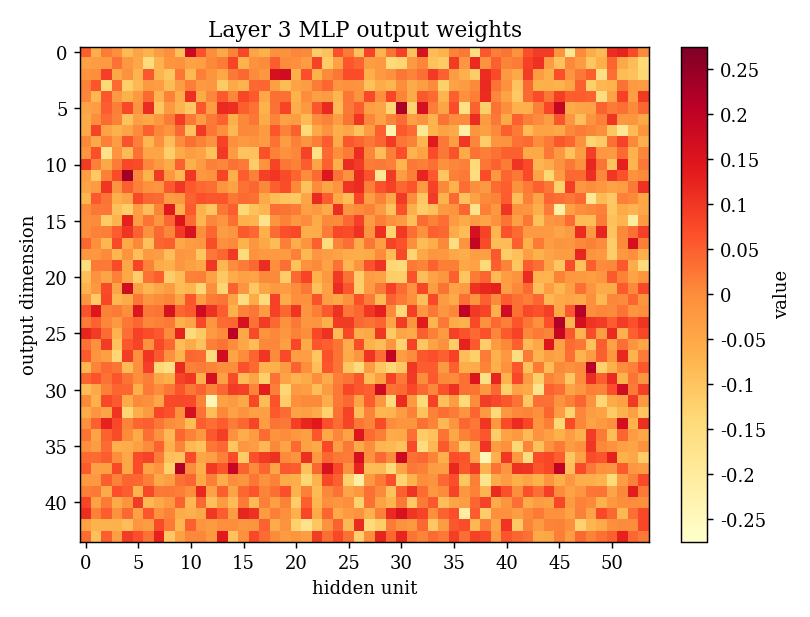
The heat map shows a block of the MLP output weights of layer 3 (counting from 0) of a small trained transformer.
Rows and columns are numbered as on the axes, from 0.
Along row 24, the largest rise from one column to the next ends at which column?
47
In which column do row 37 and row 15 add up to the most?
9
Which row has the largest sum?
23
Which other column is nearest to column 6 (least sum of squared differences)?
16
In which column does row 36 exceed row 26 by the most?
30
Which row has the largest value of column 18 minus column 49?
2
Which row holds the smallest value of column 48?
13
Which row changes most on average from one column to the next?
5
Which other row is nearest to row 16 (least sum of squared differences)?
12
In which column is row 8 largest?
33
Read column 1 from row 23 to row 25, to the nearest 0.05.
0.15 0.05 0.1
